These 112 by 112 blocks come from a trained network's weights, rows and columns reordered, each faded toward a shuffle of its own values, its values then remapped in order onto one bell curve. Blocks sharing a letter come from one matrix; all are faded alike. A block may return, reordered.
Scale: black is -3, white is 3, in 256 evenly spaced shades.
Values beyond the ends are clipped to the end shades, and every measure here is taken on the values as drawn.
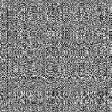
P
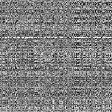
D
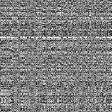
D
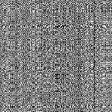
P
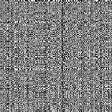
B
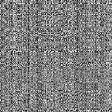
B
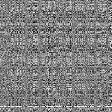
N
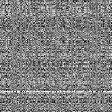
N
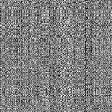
P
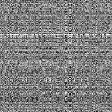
D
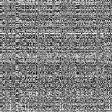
D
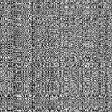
P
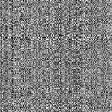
B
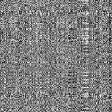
P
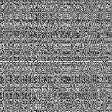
N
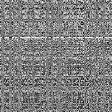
N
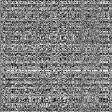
D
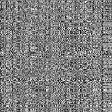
P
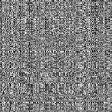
B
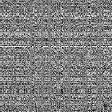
D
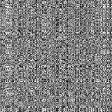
B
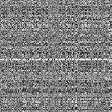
N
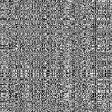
B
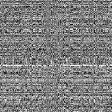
D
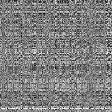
N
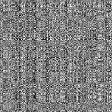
B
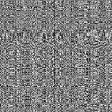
P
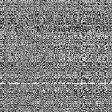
N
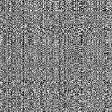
P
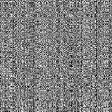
P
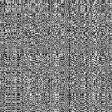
P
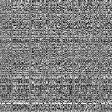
D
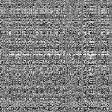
D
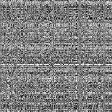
D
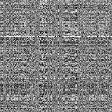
N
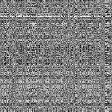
N
